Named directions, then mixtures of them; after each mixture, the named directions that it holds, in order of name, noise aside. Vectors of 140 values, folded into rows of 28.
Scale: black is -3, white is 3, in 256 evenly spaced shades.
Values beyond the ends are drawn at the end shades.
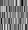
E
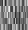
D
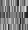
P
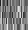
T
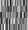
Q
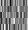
Q.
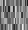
D.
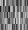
D.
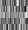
P.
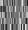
D, E, P.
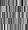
E, Q.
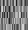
D, E, T.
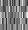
E, P, T.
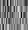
D, Q, T.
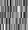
Q, T.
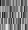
E, T.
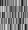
D, E, T.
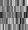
D, P, Q.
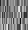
P, T.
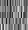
Q, T.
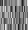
D, E.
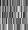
T.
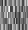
D.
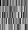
E, T.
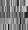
P.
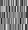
E, P.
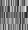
P.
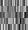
D, P, Q.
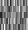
P, Q.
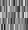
P, Q.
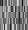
D, E, Q.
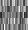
P, Q.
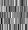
E, Q.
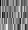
E, P, T.
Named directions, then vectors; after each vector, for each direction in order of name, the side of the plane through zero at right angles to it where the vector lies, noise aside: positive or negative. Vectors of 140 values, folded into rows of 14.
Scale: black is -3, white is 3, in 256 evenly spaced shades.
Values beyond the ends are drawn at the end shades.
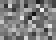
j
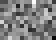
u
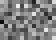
negative, negative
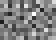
negative, negative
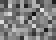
positive, positive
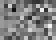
positive, negative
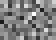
negative, negative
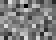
positive, positive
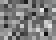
positive, negative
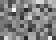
negative, positive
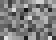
negative, positive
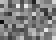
negative, negative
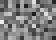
positive, positive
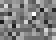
negative, negative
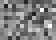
positive, negative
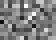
negative, negative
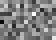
negative, negative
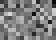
positive, positive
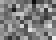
positive, negative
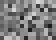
negative, positive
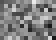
negative, positive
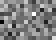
negative, negative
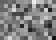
negative, positive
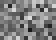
negative, positive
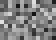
positive, positive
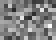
positive, negative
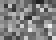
positive, negative
